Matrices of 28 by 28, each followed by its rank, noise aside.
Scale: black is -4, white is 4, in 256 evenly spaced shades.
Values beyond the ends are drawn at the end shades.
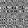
three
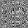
three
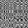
three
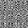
three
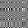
one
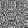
four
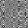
three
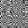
three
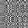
three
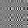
one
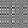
one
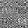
four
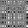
one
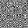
four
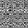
three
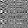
two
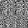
three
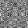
four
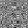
four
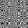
three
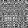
three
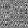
three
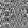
four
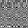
two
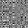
four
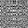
three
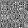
four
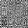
four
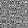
four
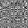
three
